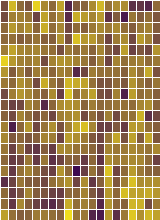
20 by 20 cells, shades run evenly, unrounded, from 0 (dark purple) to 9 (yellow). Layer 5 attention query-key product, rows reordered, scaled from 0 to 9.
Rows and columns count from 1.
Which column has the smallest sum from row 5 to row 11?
14
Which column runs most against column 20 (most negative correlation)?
12
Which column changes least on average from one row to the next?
13
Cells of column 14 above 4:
13
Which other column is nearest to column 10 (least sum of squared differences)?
11
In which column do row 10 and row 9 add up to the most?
9
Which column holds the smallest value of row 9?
16
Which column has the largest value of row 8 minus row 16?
10
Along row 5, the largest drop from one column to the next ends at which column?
17
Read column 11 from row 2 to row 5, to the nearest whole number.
6 4 6 5
